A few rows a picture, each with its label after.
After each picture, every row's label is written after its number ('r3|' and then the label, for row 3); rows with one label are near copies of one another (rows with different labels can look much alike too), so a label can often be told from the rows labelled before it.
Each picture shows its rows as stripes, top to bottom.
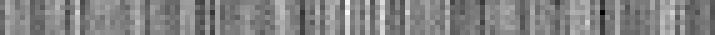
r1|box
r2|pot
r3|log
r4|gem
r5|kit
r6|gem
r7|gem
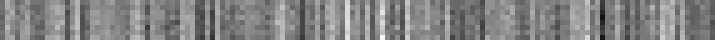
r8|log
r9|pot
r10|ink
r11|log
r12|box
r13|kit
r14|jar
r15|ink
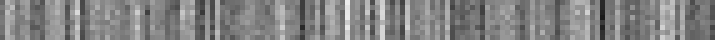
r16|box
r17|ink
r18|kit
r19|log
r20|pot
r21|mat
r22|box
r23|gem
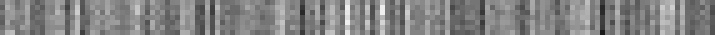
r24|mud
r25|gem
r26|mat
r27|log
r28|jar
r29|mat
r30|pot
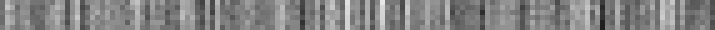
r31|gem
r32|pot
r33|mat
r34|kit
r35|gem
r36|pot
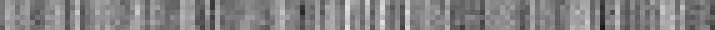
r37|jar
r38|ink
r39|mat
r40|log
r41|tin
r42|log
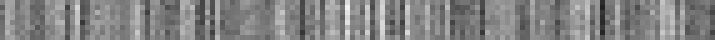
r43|pot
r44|kit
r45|jar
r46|kit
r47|box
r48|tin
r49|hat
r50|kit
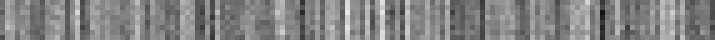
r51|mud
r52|jar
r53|box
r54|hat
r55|kit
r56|pot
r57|mat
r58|ink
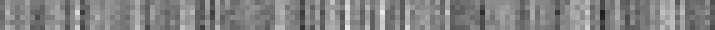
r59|gem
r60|jar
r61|mud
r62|tin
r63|mud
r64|kit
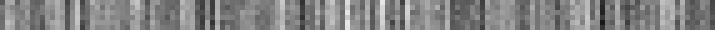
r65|ink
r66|mat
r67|log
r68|kit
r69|pot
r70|pot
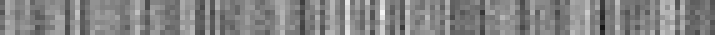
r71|gem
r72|gem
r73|mud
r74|tin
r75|pot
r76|tin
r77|pot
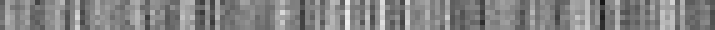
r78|tin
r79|mud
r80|mat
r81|kit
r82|mat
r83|kit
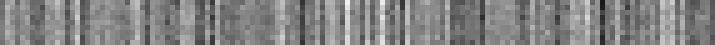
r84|ink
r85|pot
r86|kit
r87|mud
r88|mud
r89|jar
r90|pot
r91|mat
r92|ink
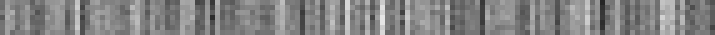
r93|hat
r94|mud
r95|tin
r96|mud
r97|mud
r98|mat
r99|mud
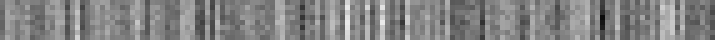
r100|jar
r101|gem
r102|box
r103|tin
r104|hat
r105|gem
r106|jar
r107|mat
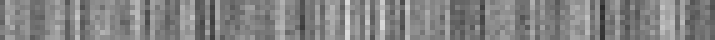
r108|ink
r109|hat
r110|ink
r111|kit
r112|jar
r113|ink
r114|jar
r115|log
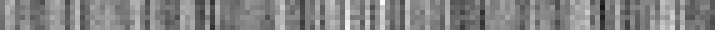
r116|ink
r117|pot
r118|jar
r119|log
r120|jar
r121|jar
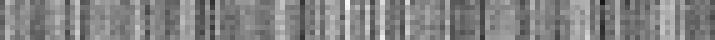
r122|log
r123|jar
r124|kit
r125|hat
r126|kit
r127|hat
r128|kit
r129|mud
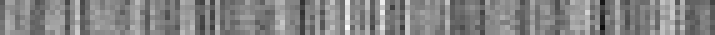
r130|gem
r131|box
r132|mud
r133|log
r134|pot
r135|log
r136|kit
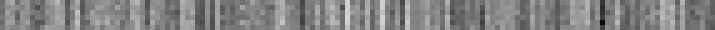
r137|ink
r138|tin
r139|box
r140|ink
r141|tin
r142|mat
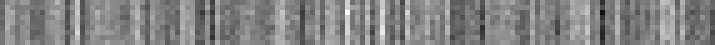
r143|ink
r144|jar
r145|log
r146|mat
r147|gem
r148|mud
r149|mud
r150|hat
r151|kit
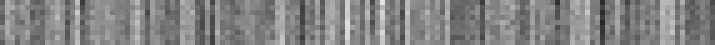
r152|mud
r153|pot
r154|kit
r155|ink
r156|log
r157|pot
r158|gem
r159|ink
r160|ink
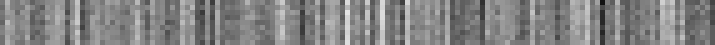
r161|hat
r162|mud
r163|mat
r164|hat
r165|kit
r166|pot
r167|mat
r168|mud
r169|log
